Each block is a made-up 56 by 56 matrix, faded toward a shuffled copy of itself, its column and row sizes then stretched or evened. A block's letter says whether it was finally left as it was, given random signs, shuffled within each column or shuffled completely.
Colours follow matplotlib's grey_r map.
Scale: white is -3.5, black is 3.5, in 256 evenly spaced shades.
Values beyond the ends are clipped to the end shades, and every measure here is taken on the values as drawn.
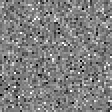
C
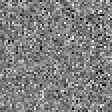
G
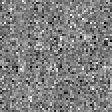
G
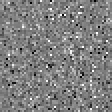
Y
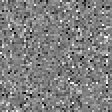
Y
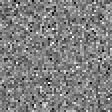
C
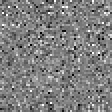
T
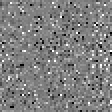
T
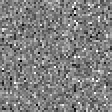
Y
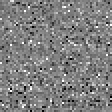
T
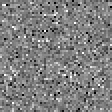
C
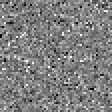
C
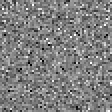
C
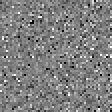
G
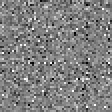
G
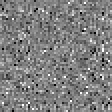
T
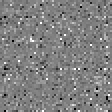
G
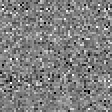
T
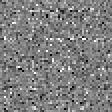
G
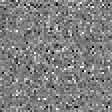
T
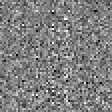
G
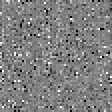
T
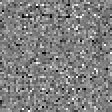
G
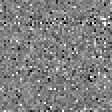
G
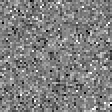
C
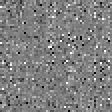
T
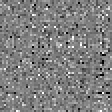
T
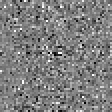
G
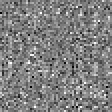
T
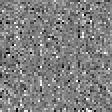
T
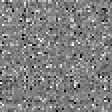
T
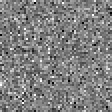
Y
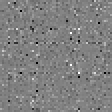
T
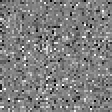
G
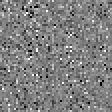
Y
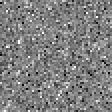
C
